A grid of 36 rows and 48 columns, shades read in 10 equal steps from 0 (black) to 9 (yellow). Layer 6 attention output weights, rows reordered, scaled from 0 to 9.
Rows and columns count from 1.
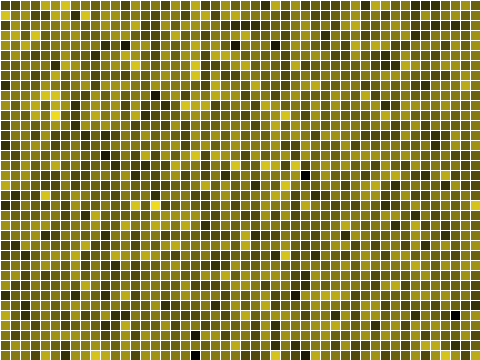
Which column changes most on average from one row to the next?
28
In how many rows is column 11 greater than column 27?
9
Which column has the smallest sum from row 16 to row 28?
11
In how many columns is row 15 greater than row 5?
18
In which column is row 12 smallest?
15
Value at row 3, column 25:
2
